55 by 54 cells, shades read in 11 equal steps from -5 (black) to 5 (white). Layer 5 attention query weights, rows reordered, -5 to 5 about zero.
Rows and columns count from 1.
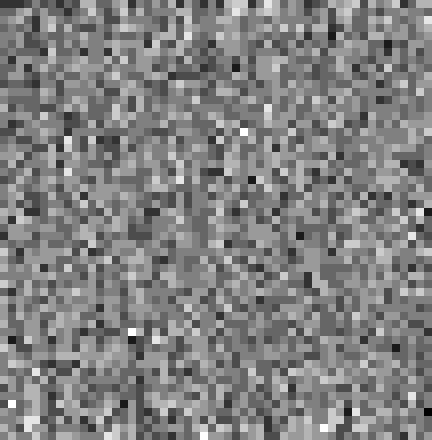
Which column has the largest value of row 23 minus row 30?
38
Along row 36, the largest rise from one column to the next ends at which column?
40
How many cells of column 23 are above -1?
37
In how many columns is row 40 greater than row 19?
23
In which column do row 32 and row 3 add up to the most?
54
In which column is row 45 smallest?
18
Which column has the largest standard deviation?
28
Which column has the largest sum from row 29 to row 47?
1
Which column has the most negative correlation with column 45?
19
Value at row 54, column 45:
3
